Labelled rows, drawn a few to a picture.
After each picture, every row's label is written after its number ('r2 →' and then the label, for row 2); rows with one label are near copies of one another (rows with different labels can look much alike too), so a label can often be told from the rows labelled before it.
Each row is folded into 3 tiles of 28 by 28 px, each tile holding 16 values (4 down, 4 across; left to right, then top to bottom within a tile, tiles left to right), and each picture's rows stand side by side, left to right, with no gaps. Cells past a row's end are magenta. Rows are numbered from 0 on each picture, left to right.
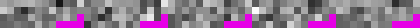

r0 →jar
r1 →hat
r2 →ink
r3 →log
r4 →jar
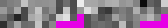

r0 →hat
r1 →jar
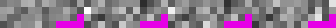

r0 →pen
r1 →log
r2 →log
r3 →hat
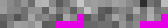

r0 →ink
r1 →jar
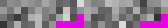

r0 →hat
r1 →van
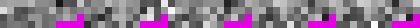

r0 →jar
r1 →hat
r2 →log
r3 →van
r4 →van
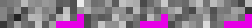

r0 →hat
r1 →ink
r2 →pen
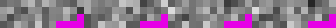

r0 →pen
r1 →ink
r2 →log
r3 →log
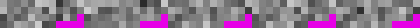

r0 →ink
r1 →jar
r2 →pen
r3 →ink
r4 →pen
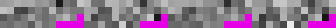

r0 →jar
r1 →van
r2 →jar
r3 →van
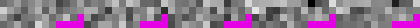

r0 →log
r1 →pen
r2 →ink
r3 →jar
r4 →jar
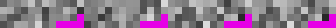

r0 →pen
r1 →hat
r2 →van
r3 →van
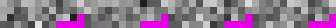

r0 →van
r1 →jar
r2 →ink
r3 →ink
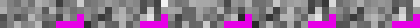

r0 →ink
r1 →hat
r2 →van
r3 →hat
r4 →hat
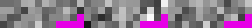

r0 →pen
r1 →hat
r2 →van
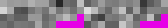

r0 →jar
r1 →log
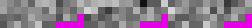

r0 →ink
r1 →jar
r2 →log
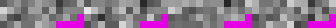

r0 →log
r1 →log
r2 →jar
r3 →ink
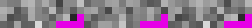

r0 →van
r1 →pen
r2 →van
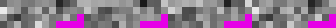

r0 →log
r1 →jar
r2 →jar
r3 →log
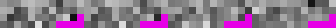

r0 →van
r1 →van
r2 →pen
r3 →jar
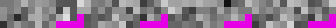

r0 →hat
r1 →ink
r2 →jar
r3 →ink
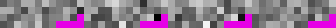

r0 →pen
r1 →van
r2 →van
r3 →ink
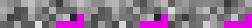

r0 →van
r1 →van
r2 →log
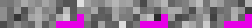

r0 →hat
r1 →van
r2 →pen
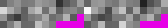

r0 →log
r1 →log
